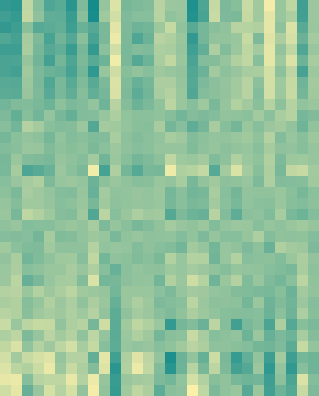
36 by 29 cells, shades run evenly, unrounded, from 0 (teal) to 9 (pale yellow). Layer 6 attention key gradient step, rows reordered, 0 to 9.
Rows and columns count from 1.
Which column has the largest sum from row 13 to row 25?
16
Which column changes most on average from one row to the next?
9
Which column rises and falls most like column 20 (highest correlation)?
3
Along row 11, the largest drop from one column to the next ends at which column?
28
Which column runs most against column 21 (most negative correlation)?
20
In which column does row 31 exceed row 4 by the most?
18
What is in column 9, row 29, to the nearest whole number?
6
